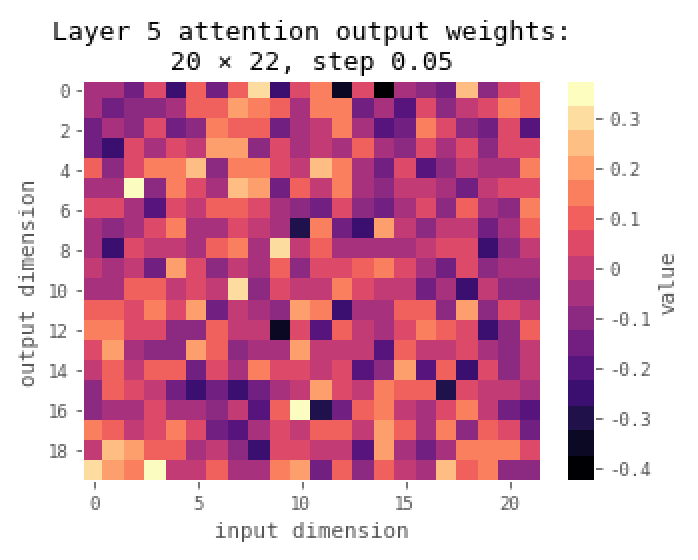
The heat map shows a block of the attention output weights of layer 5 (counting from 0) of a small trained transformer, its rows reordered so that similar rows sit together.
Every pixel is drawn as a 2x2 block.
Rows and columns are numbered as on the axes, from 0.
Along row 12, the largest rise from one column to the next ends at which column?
10
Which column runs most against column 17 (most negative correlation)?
11
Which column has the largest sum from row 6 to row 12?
7
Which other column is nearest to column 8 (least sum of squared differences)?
21
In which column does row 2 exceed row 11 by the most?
12
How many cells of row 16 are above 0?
7
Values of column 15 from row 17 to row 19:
0.1 -0.05 0
